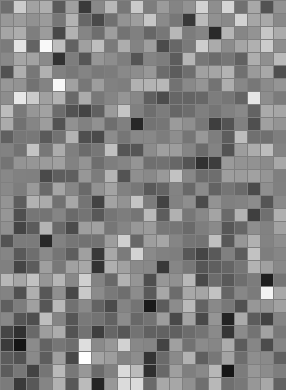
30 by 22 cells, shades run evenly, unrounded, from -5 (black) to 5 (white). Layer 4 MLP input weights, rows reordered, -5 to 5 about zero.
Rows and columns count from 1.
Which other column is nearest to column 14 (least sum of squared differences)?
9
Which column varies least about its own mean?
22
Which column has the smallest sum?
8
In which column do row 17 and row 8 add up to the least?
13
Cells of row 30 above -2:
20
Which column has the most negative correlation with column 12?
15
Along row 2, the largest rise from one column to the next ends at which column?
16
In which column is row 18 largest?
4
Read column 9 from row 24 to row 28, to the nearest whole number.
-2 -1 -1 1 1
